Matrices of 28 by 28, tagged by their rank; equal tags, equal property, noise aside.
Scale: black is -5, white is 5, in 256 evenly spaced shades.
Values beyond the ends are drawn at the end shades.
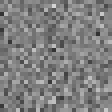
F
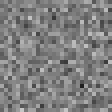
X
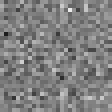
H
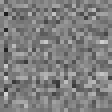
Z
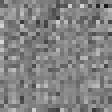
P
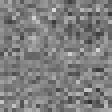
F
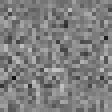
F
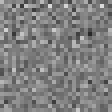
P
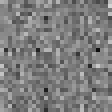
F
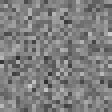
F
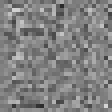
P
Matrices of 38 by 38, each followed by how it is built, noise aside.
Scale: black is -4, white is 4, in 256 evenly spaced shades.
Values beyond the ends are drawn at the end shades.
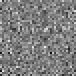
low rank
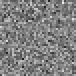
noise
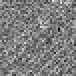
Hankel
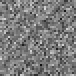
Hankel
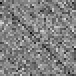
Toeplitz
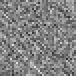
Toeplitz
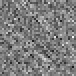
Toeplitz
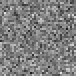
repeating columns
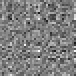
low rank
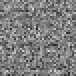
repeating columns
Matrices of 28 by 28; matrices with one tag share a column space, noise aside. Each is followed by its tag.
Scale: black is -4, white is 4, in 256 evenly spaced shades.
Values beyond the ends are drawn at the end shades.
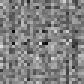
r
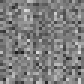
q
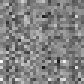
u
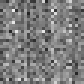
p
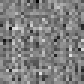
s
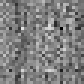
s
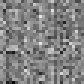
q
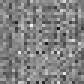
q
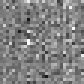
r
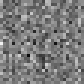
r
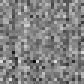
u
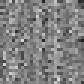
p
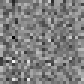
u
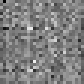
s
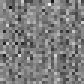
r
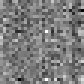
p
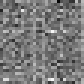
p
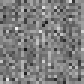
p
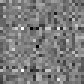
s
